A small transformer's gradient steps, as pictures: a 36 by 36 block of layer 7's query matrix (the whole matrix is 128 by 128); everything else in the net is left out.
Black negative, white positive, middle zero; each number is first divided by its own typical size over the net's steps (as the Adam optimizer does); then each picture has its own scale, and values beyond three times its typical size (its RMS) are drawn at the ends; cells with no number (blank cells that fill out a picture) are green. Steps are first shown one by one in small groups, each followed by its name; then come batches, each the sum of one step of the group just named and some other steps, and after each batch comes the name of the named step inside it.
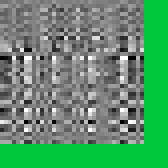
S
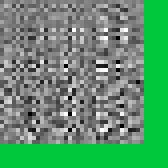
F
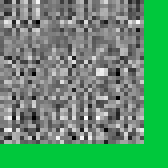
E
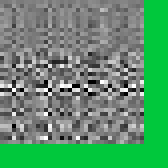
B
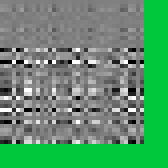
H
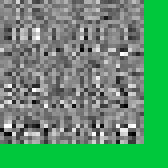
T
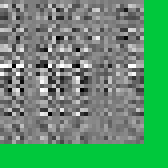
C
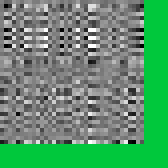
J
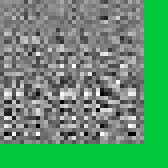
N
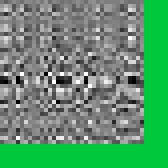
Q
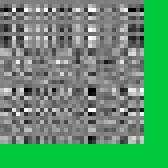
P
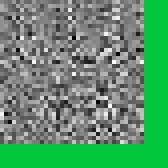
N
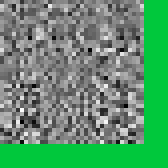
T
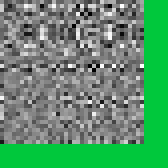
J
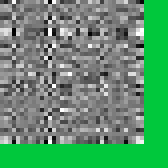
C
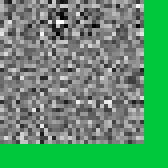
Q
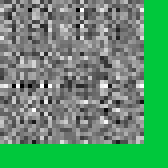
B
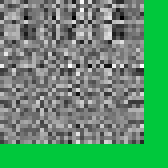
B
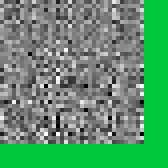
N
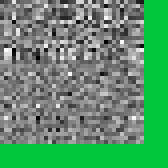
J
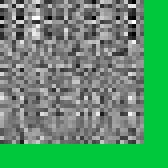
C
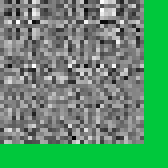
E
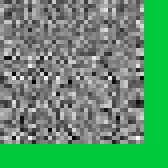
E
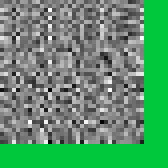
B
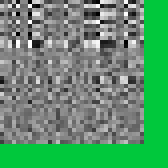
F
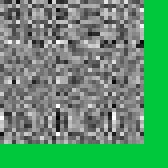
B
